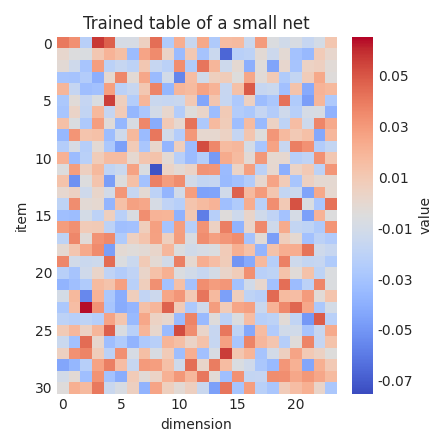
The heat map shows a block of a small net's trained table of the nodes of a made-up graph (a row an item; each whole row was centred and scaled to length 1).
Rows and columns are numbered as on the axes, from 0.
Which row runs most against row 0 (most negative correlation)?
3
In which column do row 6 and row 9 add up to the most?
12
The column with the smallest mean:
6
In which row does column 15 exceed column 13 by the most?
13
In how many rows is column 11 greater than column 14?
15
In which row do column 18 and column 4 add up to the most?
0
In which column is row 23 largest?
2
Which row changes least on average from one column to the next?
20
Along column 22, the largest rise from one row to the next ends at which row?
24
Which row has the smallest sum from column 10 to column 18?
1
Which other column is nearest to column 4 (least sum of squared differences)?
7
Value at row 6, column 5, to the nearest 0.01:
0.01
